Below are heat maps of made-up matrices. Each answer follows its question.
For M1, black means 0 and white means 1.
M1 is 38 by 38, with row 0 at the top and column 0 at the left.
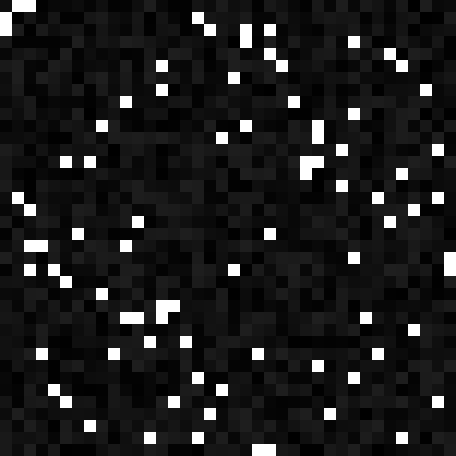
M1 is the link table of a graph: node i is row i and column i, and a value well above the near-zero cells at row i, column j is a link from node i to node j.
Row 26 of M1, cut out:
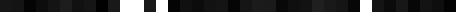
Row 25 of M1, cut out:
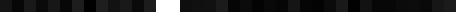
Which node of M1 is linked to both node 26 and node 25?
node 13
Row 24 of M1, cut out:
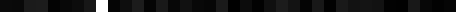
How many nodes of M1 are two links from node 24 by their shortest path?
1
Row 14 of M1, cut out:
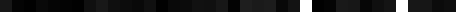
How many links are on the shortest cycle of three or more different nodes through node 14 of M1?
5
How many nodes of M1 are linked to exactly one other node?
8
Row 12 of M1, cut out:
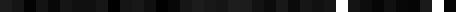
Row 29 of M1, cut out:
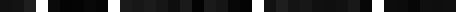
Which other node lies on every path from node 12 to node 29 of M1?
node 36
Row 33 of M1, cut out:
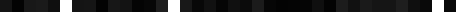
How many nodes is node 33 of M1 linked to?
3
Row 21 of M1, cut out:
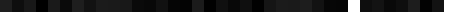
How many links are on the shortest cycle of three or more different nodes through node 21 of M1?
7
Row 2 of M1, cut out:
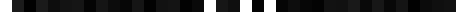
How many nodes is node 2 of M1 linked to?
4
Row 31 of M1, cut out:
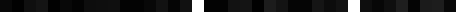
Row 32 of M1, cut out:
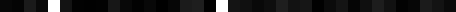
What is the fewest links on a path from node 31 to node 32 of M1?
6
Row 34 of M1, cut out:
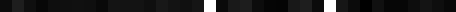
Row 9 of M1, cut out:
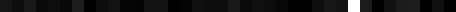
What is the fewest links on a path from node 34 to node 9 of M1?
6
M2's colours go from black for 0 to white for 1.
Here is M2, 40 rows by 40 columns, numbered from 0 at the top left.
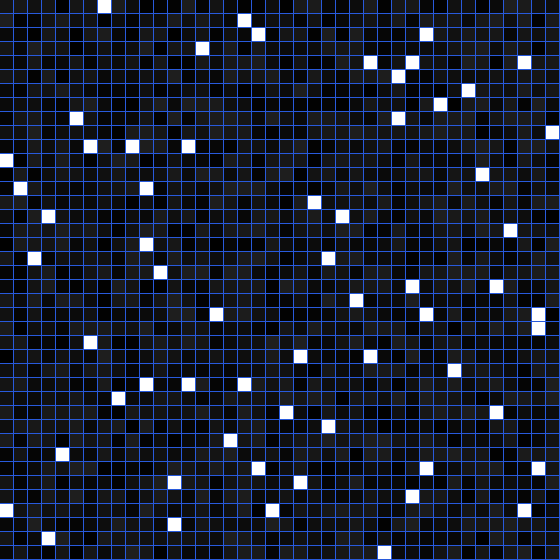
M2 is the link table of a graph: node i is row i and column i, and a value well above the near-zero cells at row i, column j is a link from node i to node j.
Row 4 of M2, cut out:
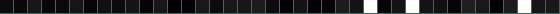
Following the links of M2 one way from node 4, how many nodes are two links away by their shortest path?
4
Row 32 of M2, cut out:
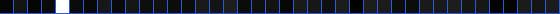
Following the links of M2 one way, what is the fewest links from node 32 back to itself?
3
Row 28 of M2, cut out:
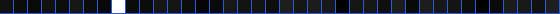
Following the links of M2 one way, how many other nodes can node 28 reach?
2
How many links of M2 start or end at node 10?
6
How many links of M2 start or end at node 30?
4
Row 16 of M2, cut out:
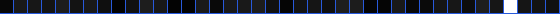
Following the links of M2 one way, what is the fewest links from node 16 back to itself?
5
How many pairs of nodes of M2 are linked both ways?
7
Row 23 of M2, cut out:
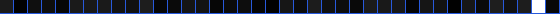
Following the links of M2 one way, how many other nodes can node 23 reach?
11
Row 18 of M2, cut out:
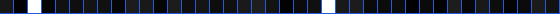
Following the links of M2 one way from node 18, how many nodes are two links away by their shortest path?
2
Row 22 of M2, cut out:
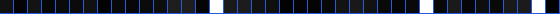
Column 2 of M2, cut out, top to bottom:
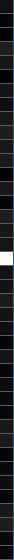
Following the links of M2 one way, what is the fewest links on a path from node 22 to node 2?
6
